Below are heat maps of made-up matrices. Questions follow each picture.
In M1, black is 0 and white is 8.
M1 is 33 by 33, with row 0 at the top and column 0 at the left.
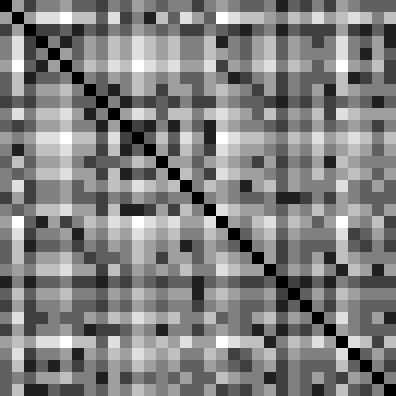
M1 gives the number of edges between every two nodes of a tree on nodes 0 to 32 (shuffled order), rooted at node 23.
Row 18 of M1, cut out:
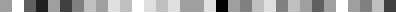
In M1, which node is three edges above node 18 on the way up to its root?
2
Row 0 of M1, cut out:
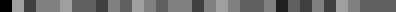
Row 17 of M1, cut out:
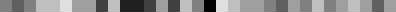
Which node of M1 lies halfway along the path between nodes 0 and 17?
8
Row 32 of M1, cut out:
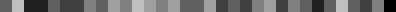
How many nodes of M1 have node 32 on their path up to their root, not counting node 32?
4
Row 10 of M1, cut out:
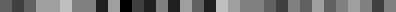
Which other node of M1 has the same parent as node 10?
31
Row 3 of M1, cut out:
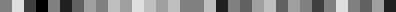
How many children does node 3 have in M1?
2
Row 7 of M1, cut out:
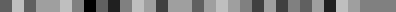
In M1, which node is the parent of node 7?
27
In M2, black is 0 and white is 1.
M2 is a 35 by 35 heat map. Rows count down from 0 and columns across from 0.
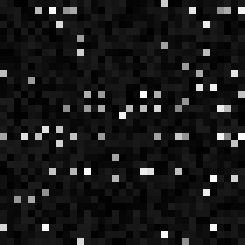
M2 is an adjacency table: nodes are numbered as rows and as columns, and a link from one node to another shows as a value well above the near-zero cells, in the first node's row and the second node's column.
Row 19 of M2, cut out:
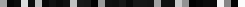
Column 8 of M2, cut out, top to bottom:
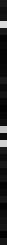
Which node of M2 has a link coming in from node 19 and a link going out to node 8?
node 3
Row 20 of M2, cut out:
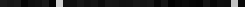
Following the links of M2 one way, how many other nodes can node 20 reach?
3
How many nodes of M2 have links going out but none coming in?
5
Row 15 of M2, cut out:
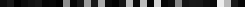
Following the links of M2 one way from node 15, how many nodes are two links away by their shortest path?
8
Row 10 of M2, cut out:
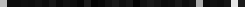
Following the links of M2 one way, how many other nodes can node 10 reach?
6
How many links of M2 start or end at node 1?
8
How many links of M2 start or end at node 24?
6
